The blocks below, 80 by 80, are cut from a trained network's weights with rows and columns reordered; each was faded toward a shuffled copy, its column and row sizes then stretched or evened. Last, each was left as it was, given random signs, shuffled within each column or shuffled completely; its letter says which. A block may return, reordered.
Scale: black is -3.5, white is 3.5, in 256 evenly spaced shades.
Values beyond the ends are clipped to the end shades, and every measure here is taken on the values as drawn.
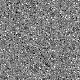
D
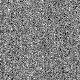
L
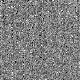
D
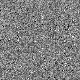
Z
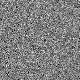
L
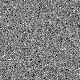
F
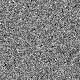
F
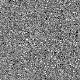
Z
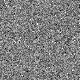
Z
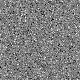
F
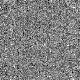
D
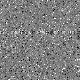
D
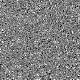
D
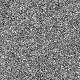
F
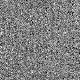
L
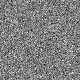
F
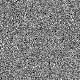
Z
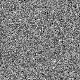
Z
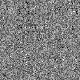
D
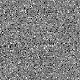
D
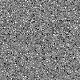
D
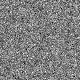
F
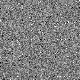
Z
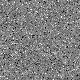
F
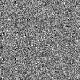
D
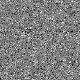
D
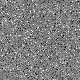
F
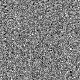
L
